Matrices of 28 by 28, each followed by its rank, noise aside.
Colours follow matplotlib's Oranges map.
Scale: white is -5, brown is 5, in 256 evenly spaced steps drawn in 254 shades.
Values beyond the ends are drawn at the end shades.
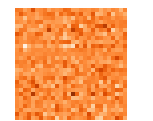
six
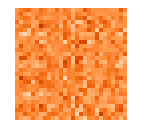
six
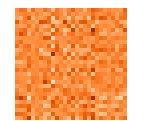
four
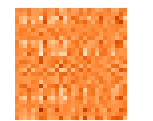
three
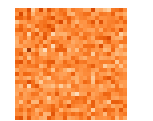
eight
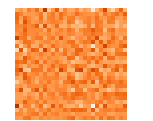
four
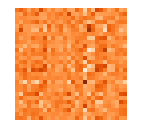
three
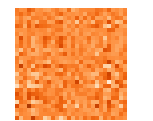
three
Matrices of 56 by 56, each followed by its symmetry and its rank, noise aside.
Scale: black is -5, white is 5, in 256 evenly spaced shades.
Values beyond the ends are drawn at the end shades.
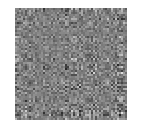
antisymmetric, rank four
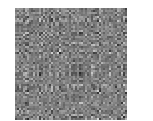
symmetric, rank three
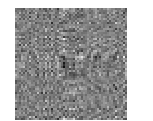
no symmetry, rank four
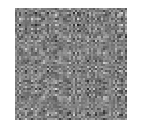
no symmetry, rank four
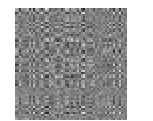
no symmetry, rank two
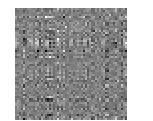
no symmetry, rank four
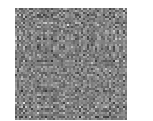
no symmetry, rank four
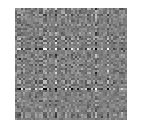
no symmetry, rank two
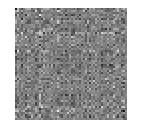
symmetric, rank four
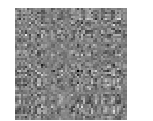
no symmetry, rank four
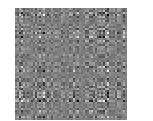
antisymmetric, rank two
